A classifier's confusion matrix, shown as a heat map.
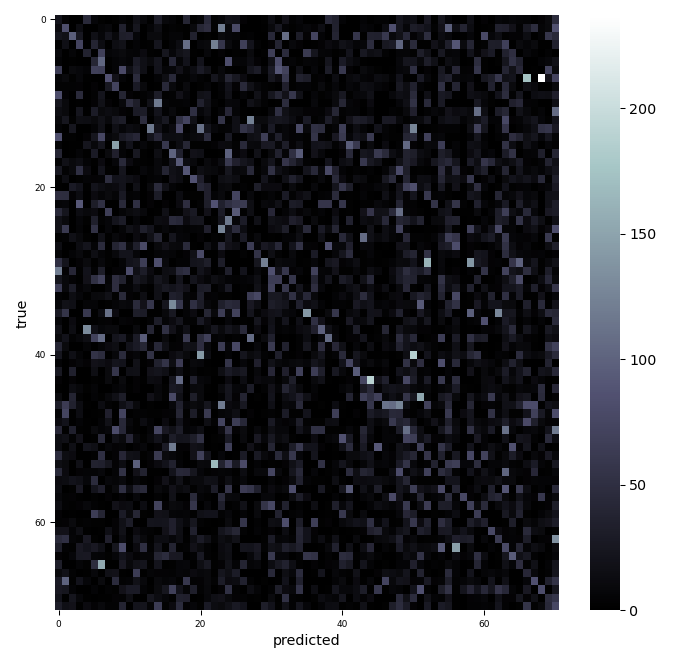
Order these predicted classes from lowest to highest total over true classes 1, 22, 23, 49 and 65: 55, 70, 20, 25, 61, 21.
61, 20, 21, 55, 25, 70
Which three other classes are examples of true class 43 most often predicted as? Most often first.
44, 17, 49
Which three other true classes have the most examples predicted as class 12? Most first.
38, 27, 29
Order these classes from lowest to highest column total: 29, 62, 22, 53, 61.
53, 29, 22, 61, 62
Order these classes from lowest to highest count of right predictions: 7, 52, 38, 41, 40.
40, 52, 41, 7, 38
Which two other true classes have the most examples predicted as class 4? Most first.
37, 35
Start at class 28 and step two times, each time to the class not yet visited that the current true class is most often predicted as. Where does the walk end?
50
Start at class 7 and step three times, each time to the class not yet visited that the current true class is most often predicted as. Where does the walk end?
16
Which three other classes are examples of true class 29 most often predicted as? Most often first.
52, 58, 65
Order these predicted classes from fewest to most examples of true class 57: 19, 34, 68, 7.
7, 34, 19, 68
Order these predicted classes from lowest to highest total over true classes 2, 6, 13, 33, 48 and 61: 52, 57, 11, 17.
57, 11, 52, 17
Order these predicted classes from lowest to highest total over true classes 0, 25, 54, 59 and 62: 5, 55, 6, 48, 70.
6, 55, 5, 48, 70
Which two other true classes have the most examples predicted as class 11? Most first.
53, 66
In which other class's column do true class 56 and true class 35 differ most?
62
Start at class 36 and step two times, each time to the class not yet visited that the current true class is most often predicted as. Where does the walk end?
32
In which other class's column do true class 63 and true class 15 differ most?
56
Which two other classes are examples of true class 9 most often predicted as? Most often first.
0, 33
